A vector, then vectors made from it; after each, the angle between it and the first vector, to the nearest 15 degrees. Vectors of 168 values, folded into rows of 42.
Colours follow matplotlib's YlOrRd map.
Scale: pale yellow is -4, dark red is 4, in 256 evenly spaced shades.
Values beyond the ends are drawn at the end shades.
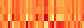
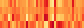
30 degrees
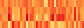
150 degrees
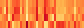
30 degrees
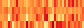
30 degrees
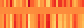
90 degrees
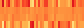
75 degrees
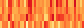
135 degrees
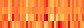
30 degrees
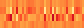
105 degrees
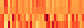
60 degrees
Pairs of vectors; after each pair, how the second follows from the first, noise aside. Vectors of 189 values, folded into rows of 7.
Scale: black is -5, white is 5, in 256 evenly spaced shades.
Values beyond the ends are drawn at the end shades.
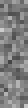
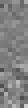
partly zeroed.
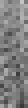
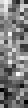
reversed, negated, scaled up.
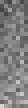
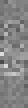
wrapped around, partly zeroed.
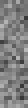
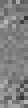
partly zeroed.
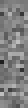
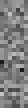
copied.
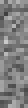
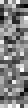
reversed, scaled up.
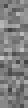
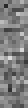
copied.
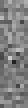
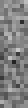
copied.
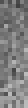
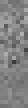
negated, partly zeroed.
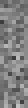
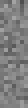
reversed, negated, shrunk.
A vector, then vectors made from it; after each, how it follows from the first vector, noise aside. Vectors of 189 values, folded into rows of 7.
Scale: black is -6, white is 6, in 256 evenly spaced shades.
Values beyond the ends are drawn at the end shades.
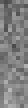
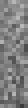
reversed.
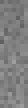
reversed, negated, shrunk.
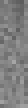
reversed, negated, shrunk.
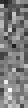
scaled up.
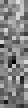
reversed, scaled up.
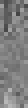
partly zeroed.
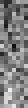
scaled up.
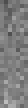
partly zeroed.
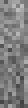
reversed.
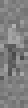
wrapped around, partly zeroed.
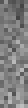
reversed, negated.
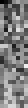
scaled up.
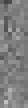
partly zeroed.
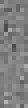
partly zeroed.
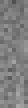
reversed, negated, shrunk.
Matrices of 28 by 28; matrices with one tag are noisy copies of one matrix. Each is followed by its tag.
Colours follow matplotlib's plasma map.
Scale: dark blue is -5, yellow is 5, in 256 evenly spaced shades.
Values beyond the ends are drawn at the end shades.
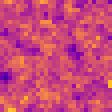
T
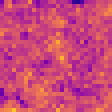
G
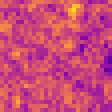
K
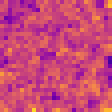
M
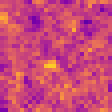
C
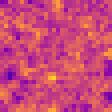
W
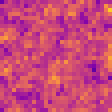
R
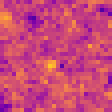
C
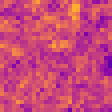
K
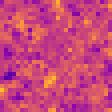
W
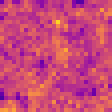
G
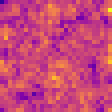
R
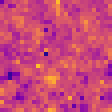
W
